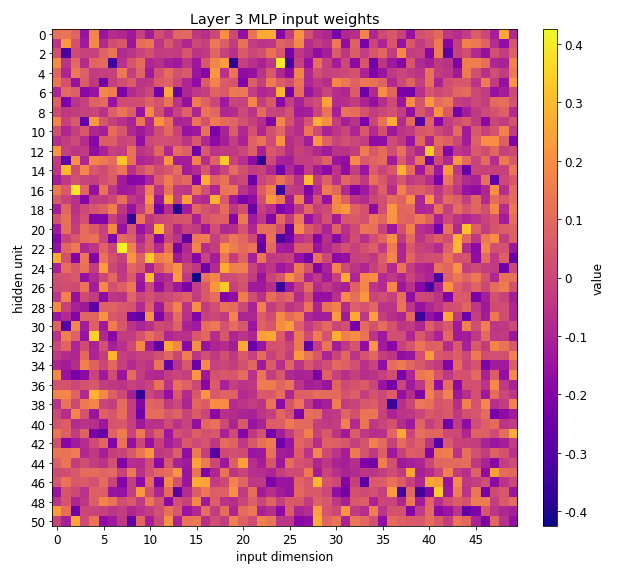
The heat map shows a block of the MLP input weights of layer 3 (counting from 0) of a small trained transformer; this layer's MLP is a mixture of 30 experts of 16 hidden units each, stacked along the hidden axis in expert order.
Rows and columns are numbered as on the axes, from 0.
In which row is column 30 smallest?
0
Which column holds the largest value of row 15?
27
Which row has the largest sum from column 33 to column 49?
21
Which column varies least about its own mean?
35
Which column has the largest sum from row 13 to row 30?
18
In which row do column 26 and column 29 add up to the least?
14
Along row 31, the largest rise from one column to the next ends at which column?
4
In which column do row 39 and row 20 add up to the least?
9
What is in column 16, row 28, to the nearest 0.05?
-0.05
